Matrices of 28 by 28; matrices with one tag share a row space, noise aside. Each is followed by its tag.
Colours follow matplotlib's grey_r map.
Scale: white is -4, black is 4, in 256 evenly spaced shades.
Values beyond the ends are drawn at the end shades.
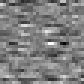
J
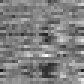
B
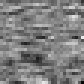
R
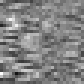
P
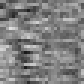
P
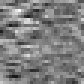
P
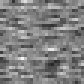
J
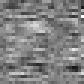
R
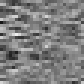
P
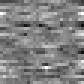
B
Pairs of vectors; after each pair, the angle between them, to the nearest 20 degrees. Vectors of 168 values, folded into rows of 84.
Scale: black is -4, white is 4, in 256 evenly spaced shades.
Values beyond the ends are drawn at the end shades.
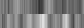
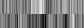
140 degrees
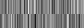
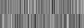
20 degrees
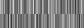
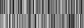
160 degrees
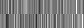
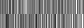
20 degrees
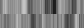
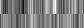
140 degrees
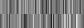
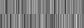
80 degrees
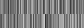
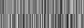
100 degrees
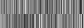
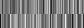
120 degrees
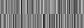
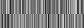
120 degrees
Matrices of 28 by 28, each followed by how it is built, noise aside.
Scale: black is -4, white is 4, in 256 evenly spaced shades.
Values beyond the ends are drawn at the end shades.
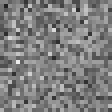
noise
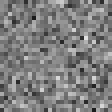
noise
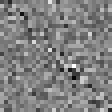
banded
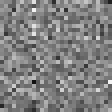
low rank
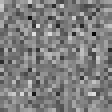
low rank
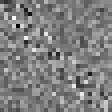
banded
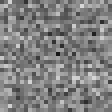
blocks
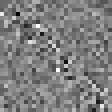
banded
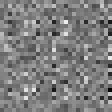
low rank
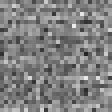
blocks
